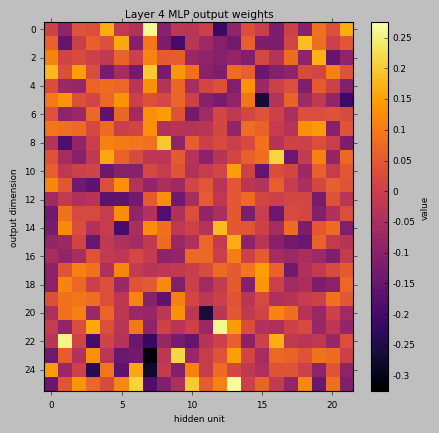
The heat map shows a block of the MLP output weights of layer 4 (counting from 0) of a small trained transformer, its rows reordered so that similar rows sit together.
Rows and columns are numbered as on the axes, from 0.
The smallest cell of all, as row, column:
23, 7
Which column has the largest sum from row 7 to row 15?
13
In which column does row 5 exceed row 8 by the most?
1
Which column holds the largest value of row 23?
9
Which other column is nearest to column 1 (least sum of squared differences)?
2
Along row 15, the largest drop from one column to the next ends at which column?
14
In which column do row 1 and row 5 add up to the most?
5
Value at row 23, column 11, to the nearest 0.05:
0
